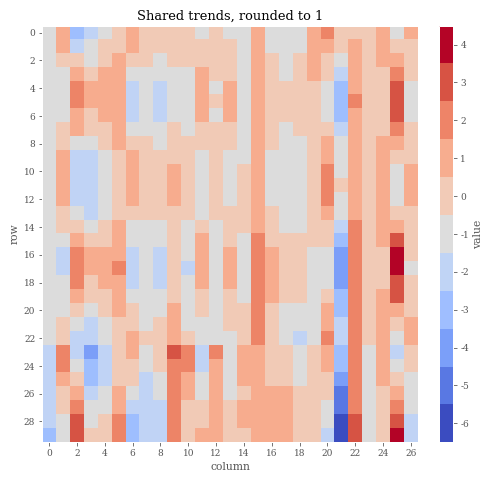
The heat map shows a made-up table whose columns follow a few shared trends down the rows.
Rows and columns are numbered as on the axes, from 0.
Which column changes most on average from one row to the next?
25
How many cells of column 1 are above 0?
9
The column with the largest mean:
22
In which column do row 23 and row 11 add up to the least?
3
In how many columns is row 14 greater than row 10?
9
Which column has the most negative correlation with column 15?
19
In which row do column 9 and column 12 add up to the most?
23
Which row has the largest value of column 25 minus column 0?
29
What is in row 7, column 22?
1
